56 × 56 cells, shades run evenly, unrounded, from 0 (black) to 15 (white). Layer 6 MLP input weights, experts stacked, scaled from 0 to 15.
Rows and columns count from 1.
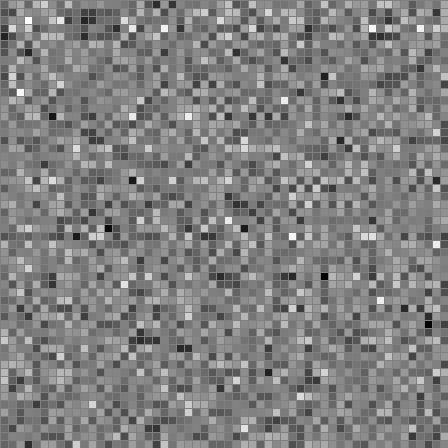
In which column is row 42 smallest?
18
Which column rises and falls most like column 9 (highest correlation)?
11
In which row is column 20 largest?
5
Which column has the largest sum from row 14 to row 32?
39
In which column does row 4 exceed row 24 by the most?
21
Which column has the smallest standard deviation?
22
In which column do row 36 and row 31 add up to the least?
56
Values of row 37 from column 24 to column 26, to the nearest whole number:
9 8 9
